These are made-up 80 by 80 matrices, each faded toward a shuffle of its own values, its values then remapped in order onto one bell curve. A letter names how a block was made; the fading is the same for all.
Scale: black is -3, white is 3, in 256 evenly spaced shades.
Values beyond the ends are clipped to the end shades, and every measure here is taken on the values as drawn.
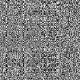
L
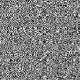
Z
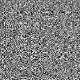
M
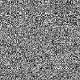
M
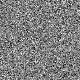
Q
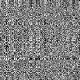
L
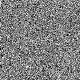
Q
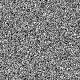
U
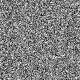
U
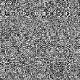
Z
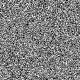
U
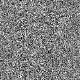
Q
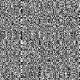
L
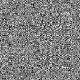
Z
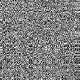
Z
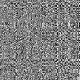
L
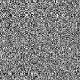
Z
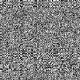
Z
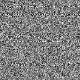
M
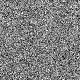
U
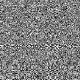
Z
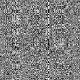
L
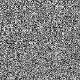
M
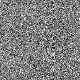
Q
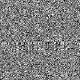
M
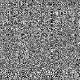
M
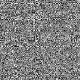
M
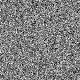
U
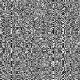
L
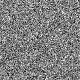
U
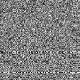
Z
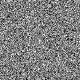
Q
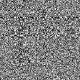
M
